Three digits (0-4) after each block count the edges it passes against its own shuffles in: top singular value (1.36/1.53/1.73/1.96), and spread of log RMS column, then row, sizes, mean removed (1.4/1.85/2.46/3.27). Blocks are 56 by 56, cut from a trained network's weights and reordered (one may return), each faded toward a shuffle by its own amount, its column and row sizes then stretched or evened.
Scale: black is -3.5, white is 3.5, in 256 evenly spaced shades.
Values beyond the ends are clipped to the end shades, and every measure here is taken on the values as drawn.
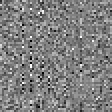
3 3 0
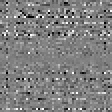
1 2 4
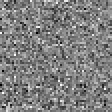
2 1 1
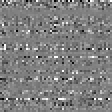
1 1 4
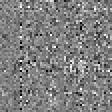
0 3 2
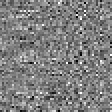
4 2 2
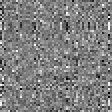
4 3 0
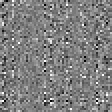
3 3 1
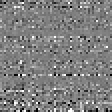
2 2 4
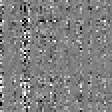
2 4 2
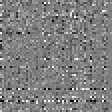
1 3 3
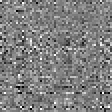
3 2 3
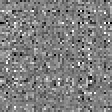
2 3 2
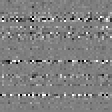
3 1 4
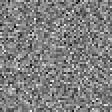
3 0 0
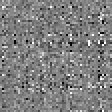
1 3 3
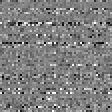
2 0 4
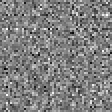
3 2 1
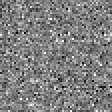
0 0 1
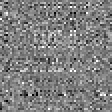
4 1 3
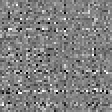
2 3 3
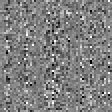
1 4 0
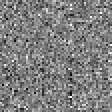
1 1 0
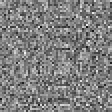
4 0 1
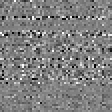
3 1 4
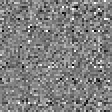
1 1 2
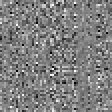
4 4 0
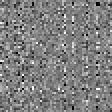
3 3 1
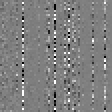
4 4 0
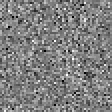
1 1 0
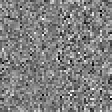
2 2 0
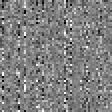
3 4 0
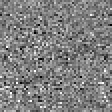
0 1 2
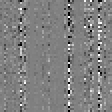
3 4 0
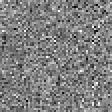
2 1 0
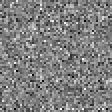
0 0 1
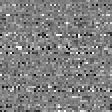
0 0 4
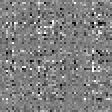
1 3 3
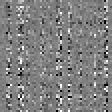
3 4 2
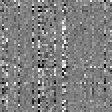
3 4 1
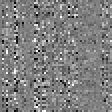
2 4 2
